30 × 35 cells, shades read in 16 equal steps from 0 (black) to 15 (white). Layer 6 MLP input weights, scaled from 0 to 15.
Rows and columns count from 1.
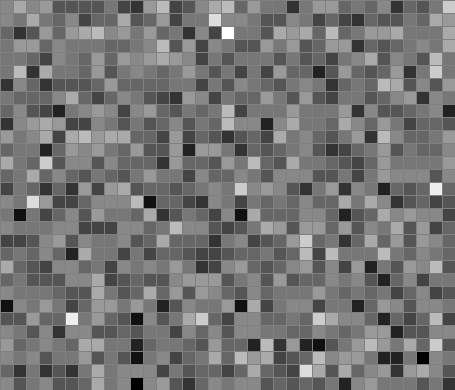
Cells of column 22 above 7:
8
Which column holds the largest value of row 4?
13
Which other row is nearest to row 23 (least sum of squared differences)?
14
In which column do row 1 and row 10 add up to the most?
18
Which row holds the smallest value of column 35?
9
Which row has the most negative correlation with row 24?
28
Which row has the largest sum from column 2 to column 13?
11
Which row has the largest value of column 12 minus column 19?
17
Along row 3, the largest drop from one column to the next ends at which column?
19
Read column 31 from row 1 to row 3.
3 5 10
